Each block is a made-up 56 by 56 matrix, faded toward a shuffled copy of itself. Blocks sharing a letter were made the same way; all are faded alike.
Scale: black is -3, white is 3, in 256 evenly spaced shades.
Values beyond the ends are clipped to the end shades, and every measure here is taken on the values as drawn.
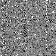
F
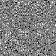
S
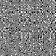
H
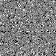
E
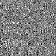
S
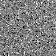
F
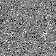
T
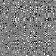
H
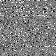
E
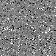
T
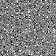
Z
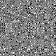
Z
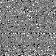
E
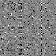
H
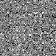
S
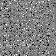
T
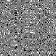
Z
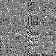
Z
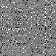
Z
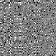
H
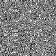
S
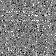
E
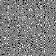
H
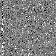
F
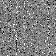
F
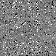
T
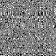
H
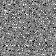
E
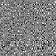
H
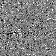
E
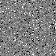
T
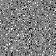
Z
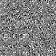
S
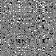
H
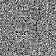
S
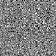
S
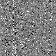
F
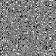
Z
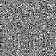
Z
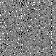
Z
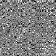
H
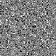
Z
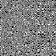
Z
